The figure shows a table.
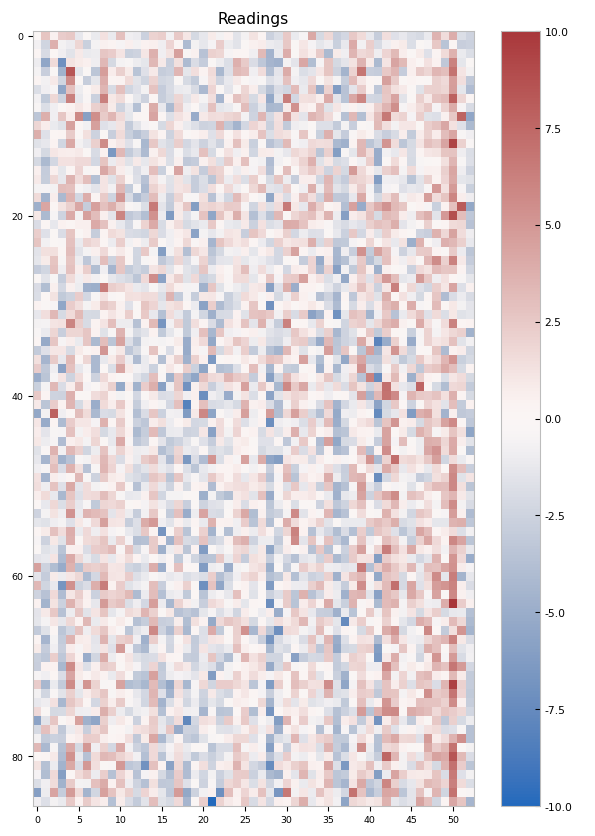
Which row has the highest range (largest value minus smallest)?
63
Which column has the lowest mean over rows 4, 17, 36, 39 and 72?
37
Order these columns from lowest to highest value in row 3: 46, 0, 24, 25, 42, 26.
26, 0, 46, 42, 25, 24
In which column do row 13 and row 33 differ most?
9
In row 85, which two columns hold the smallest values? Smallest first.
21, 37
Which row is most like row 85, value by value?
65
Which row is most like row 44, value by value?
71
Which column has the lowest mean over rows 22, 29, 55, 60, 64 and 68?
36
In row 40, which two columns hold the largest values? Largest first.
42, 43
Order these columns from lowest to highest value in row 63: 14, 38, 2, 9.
2, 9, 38, 14
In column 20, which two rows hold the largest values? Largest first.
42, 53
